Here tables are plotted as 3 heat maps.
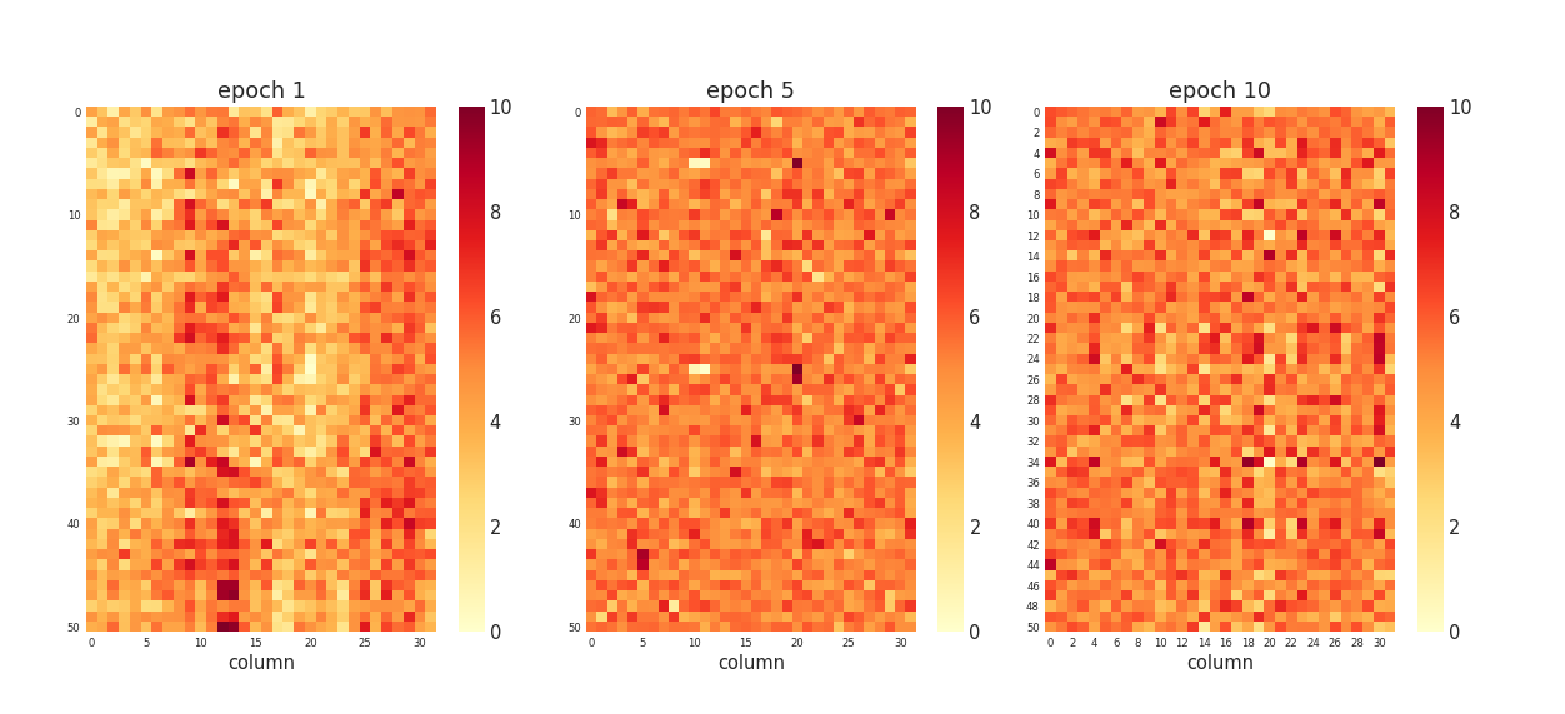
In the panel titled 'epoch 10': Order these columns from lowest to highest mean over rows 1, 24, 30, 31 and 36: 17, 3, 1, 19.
17, 1, 19, 3
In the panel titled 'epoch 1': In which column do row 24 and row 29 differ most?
25
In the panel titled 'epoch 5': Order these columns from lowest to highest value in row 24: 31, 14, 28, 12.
12, 14, 28, 31
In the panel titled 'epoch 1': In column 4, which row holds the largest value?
41
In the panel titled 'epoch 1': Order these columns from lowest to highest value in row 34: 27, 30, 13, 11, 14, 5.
14, 13, 30, 5, 27, 11
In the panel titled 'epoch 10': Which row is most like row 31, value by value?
41
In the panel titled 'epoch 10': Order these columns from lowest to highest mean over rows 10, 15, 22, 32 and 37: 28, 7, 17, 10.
10, 28, 7, 17
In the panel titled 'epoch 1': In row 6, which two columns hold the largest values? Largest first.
9, 29
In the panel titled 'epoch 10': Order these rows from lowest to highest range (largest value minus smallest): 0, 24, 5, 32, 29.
32, 5, 0, 29, 24
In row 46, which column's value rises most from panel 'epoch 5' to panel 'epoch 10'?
27
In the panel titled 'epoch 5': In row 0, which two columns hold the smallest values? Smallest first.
2, 5
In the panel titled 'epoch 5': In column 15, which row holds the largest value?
29
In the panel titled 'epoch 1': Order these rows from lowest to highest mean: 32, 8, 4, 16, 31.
16, 32, 8, 31, 4
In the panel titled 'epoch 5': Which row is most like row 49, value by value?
17
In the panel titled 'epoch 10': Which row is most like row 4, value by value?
9
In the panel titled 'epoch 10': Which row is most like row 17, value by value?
7
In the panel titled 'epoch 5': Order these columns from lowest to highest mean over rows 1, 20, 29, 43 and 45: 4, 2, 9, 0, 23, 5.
4, 23, 2, 9, 0, 5
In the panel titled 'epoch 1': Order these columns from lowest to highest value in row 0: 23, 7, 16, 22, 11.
16, 22, 23, 7, 11
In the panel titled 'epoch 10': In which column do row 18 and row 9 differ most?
16
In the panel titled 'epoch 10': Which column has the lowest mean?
20
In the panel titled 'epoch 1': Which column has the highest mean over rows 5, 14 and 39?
28
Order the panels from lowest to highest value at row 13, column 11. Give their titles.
epoch 1, epoch 10, epoch 5
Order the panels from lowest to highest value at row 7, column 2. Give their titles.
epoch 1, epoch 5, epoch 10
